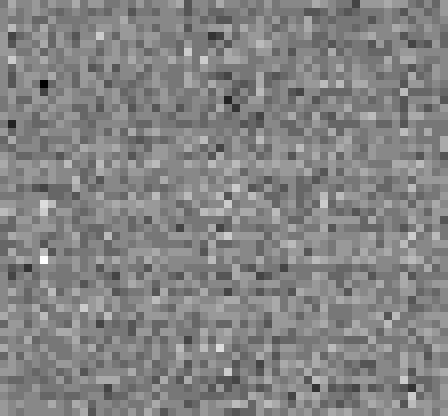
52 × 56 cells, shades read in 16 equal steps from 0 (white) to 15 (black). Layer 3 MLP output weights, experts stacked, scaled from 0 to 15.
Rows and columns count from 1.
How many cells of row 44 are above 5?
47
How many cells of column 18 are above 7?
25
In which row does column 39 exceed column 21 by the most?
48
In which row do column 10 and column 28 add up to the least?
44
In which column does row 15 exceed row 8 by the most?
26
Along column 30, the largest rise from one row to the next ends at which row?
52
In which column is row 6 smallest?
33
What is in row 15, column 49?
7
